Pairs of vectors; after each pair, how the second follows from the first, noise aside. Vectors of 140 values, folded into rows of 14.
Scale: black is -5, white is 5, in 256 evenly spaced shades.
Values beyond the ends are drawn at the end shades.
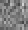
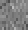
wrapped around, partly zeroed.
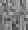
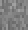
reversed, negated, shrunk.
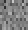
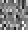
reversed, negated, scaled up.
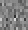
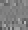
wrapped around, partly zeroed.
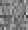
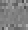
reversed, negated, partly zeroed.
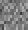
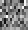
reversed, negated, scaled up.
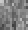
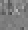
wrapped around, partly zeroed.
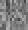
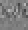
reversed, negated, partly zeroed.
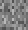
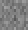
reversed, negated, shrunk.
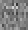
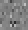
reversed, negated, partly zeroed.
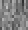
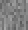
reversed, negated, shrunk.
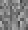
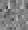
reversed, negated, partly zeroed.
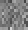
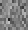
wrapped around, negated.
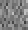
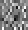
wrapped around, negated, scaled up.
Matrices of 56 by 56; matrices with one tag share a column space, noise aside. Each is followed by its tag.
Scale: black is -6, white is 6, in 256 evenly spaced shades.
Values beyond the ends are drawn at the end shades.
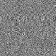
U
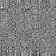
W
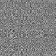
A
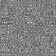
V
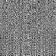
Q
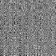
Q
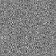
V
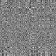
W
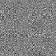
A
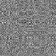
V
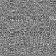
U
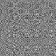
A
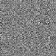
V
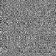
V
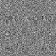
U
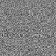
A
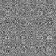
V
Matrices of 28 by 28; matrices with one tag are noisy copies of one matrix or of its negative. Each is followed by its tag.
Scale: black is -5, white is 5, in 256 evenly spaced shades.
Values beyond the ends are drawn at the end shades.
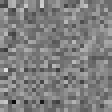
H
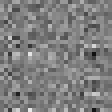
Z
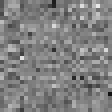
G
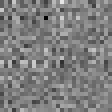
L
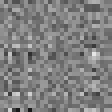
Z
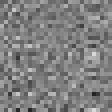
Z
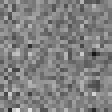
Z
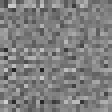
H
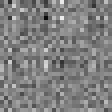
L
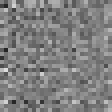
H
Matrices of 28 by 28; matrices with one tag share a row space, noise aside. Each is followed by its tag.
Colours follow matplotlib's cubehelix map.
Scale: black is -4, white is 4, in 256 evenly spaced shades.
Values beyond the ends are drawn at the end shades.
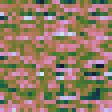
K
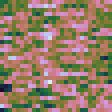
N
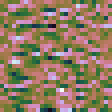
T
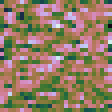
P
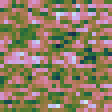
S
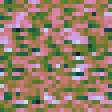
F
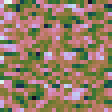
F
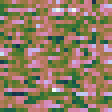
S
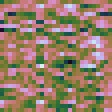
K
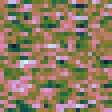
T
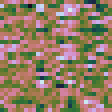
K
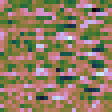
K
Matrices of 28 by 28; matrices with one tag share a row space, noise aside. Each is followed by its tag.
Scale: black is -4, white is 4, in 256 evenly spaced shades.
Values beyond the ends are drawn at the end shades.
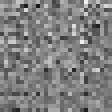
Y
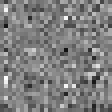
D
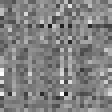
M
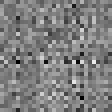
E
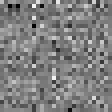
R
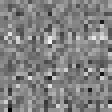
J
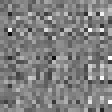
J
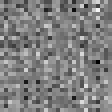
Y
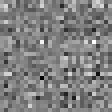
D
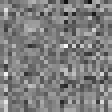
D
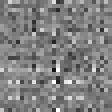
R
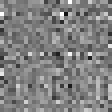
M
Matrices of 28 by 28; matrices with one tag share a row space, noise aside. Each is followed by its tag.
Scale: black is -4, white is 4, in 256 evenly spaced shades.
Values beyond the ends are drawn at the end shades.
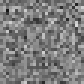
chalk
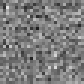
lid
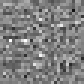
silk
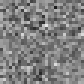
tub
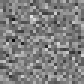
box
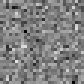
chalk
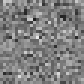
silk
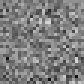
lid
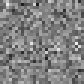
box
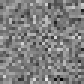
box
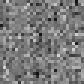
lid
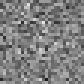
tub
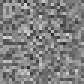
silk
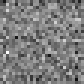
lid
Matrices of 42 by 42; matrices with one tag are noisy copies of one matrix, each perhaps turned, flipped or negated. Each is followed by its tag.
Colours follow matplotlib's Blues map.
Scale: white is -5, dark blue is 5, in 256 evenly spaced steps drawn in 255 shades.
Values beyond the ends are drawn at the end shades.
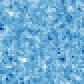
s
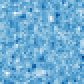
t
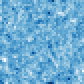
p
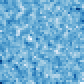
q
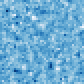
t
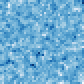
q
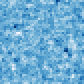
t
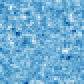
t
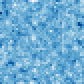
p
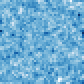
p
